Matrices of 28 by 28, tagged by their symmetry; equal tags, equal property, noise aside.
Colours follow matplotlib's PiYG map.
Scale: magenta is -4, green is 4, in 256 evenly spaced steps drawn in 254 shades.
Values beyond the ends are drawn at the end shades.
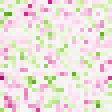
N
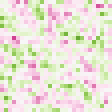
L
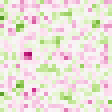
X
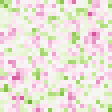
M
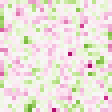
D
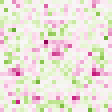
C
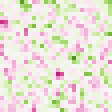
L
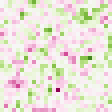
L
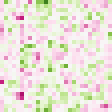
X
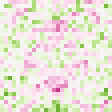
C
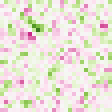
L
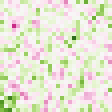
N
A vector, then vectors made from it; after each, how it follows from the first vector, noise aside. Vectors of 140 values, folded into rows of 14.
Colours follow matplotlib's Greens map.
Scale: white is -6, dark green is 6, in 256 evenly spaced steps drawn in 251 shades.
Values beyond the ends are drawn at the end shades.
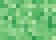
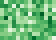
scaled up.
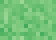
reversed, negated, shrunk.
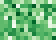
negated, scaled up.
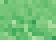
negated, partly zeroed.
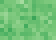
reversed, negated, shrunk.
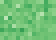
negated, partly zeroed.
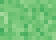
reversed, negated, shrunk.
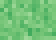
wrapped around, shrunk.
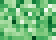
scaled up.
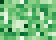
reversed, negated, scaled up.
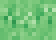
partly zeroed.
